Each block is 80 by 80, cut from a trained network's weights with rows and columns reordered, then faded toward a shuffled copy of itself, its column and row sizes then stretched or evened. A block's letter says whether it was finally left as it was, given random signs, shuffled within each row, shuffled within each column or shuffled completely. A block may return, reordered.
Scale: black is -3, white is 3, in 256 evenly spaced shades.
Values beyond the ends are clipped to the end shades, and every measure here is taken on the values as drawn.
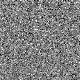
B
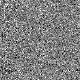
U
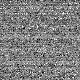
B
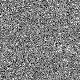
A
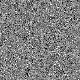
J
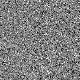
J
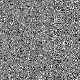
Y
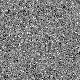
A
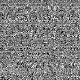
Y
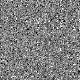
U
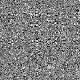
Y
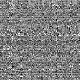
Y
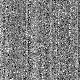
J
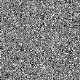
U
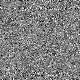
B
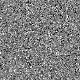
J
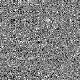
Y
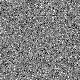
A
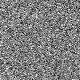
A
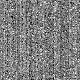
J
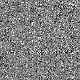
U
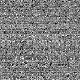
Y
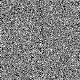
J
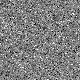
A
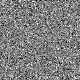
B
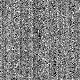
J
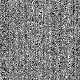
J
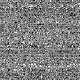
Y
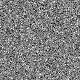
A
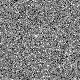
A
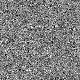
B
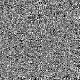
Y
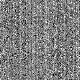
J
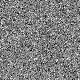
A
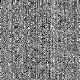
Y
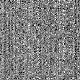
Y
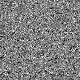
B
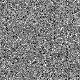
J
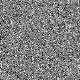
J
